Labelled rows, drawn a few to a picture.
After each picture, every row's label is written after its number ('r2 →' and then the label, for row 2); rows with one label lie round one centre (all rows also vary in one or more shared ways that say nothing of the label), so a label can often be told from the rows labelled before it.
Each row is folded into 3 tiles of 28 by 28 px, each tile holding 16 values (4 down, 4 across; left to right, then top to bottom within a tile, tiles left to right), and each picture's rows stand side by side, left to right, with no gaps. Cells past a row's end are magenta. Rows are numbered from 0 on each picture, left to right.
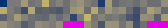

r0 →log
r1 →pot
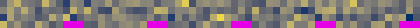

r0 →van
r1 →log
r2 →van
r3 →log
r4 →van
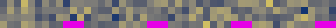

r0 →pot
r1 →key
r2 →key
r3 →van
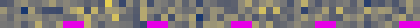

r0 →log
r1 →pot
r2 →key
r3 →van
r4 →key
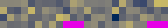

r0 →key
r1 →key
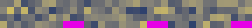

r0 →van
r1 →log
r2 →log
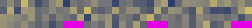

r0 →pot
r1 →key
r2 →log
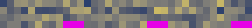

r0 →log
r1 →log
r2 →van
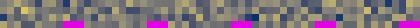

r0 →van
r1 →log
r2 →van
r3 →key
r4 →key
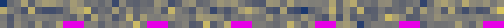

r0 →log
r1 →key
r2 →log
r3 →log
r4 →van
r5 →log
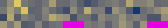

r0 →van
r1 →log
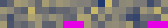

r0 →log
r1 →pot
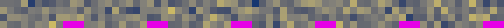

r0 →key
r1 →log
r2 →log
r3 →log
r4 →van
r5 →van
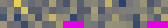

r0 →van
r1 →pot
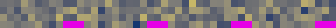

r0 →pot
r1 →pot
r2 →pot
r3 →van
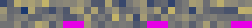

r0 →log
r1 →pot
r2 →log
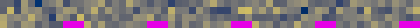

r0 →pot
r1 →van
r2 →log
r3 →van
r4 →log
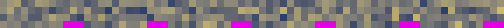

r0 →van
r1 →log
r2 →log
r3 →key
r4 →pot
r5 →log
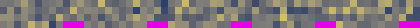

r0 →pot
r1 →van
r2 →van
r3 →log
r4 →van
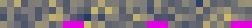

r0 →van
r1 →van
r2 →key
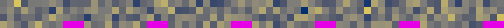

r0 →van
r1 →key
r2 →key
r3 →van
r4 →key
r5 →pot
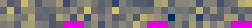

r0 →pot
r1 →key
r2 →key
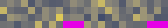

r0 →key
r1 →van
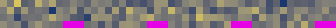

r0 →van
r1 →key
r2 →log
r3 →key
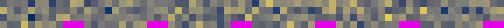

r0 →key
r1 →log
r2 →pot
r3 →log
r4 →van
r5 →log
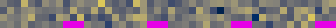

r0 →pot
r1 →van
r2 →log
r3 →key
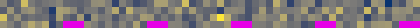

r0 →pot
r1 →key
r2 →van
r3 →pot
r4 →key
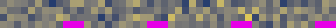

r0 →key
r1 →van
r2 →pot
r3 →key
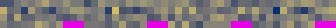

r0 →log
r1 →log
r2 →van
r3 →log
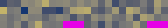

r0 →log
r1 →key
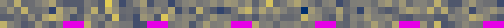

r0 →van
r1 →pot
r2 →log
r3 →van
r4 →log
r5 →van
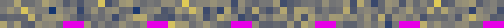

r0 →van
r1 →van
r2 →van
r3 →key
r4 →pot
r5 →van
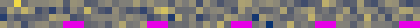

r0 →van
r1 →log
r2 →key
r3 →key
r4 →pot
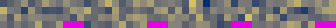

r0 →log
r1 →log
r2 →pot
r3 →log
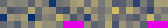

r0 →key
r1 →key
